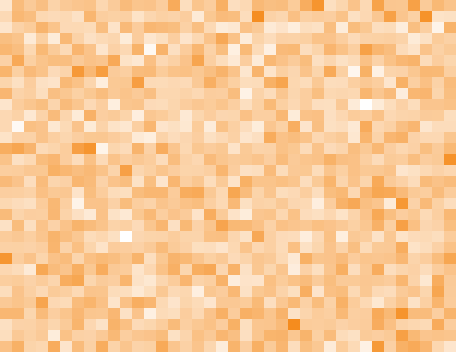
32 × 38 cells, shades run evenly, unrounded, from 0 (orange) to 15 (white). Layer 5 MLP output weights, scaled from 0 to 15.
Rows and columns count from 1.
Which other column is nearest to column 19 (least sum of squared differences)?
6
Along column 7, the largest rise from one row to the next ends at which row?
15
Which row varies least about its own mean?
23
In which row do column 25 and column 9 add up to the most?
8
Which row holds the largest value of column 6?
32
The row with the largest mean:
12
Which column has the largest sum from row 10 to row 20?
10
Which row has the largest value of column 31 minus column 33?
2
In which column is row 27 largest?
17
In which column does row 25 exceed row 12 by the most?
25
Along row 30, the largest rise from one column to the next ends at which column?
26
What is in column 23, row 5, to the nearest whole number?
13
